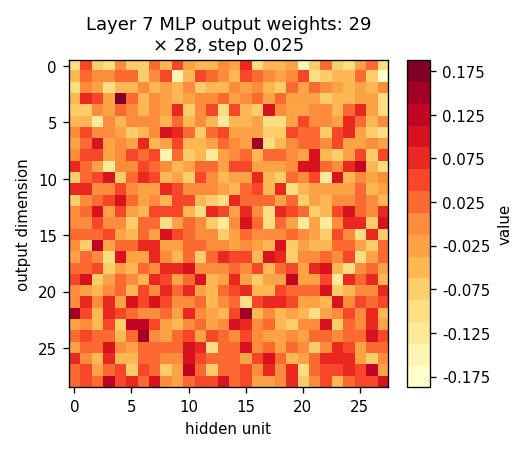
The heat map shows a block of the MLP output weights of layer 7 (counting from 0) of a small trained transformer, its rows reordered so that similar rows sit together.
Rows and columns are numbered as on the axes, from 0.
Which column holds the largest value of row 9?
25
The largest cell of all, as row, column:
3, 4
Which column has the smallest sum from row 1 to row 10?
27
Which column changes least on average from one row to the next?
14
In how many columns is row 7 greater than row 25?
7
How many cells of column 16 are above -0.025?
17
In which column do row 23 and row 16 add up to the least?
19
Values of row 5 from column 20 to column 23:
0.05 0 0 -0.025
